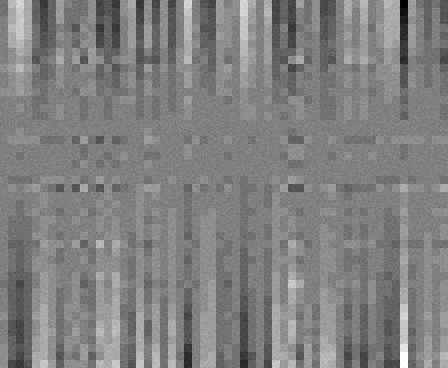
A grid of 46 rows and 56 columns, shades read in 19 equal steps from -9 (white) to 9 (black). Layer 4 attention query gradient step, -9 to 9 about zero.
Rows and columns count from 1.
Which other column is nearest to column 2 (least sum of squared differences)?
50
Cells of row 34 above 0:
13
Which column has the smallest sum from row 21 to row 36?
51
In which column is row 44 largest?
24
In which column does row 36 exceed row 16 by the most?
3
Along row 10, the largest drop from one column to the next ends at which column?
52
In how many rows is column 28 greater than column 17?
7
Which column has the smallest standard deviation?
33
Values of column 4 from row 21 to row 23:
0 0 1
